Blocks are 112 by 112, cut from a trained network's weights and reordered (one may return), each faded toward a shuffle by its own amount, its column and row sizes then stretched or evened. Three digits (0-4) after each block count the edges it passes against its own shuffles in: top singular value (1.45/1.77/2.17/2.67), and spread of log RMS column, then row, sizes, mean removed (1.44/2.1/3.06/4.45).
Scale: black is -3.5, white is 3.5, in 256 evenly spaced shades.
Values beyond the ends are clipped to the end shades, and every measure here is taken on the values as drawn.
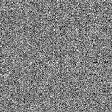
1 0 1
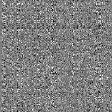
3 3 0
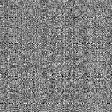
3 0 2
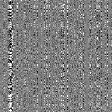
4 4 0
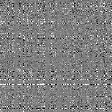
3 3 3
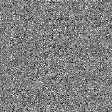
2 1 1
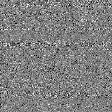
1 0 3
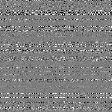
3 1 4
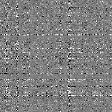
3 3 3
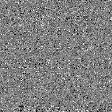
0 1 2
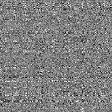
3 1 2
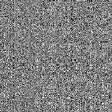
2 2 1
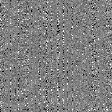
2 3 0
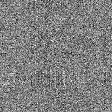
1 0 1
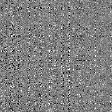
0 3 2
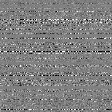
3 0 4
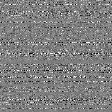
1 0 4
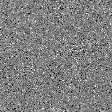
0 0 1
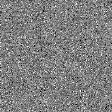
0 2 0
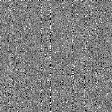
2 2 1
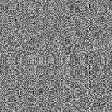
4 1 0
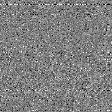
2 0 2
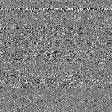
2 0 3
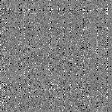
1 3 2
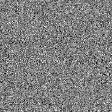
0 0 2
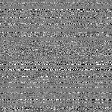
2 0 4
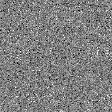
1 1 1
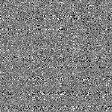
0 2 3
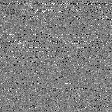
1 0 3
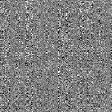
3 3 0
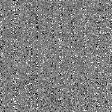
0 3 2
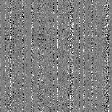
1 4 0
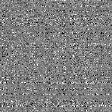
1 2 3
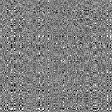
4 3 2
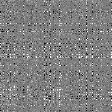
2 3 3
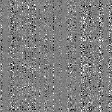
0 4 2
